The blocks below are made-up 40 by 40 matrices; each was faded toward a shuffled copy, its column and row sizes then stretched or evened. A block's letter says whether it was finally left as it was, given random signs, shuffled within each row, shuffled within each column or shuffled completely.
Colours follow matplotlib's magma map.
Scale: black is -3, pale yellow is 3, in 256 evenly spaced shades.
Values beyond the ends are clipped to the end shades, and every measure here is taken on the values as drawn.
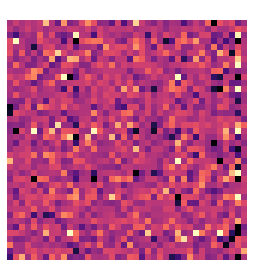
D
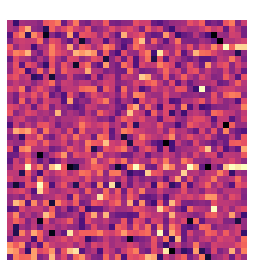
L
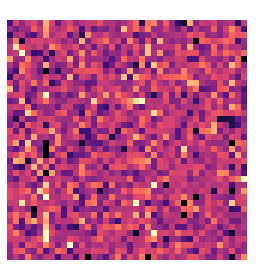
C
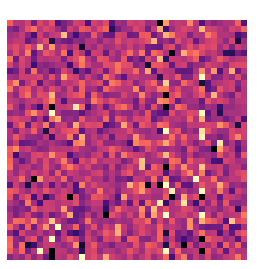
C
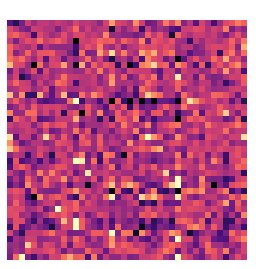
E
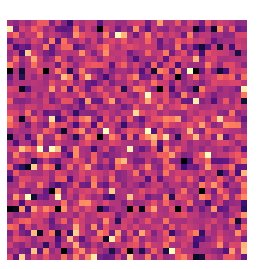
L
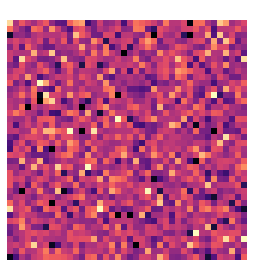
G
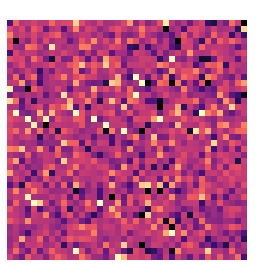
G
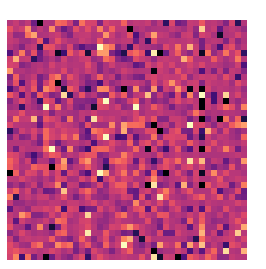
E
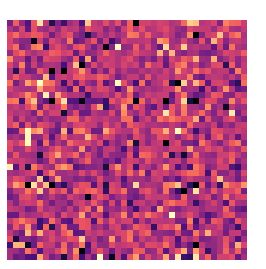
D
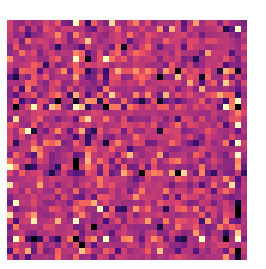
E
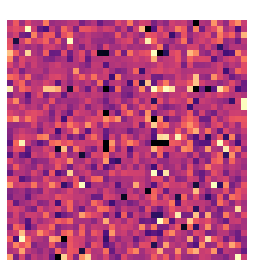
D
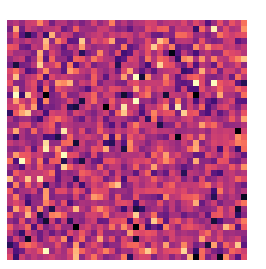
C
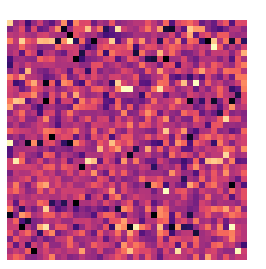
L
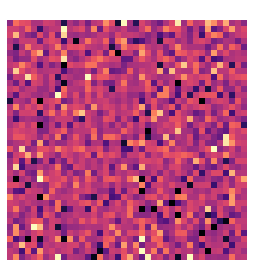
C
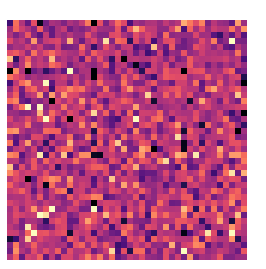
C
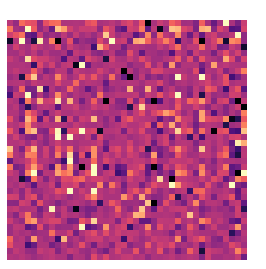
E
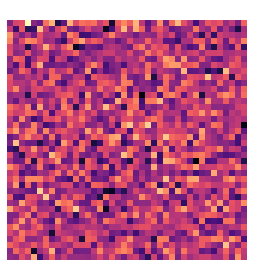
L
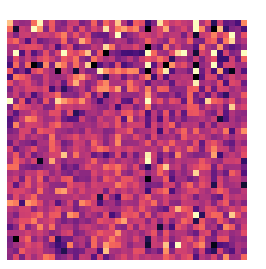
E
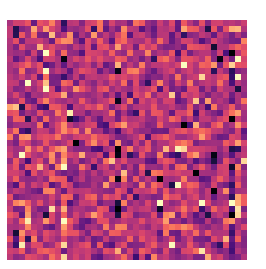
C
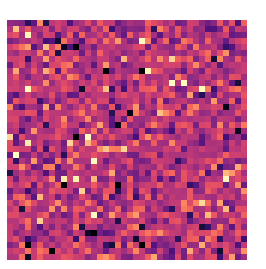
G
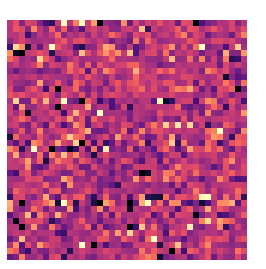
L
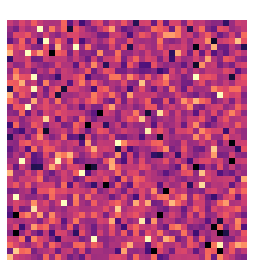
G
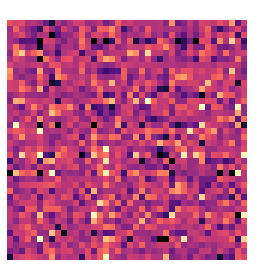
E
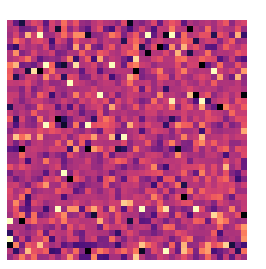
L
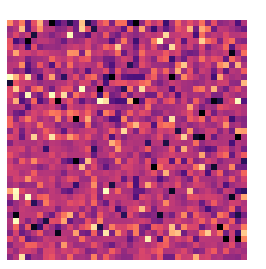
L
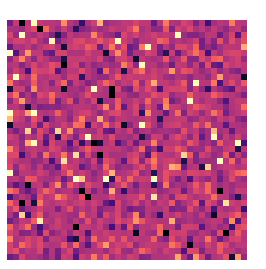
G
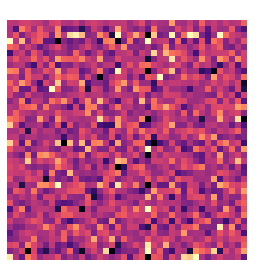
E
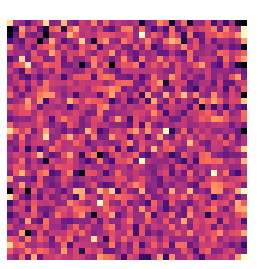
E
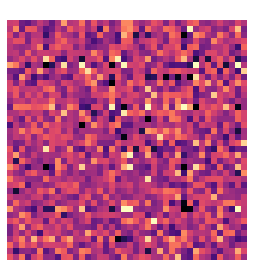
E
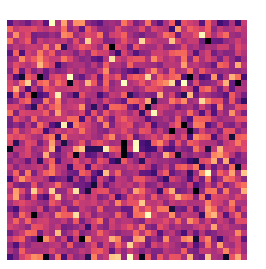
L
